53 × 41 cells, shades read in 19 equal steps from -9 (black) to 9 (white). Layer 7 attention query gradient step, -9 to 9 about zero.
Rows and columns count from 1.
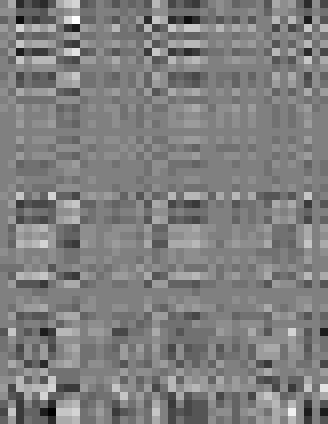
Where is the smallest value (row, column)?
52, 7
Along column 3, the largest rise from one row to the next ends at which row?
4
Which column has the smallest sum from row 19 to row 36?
10
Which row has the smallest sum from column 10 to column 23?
1
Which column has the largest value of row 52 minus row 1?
37
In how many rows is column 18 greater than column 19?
24
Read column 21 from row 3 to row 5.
3 -2 0
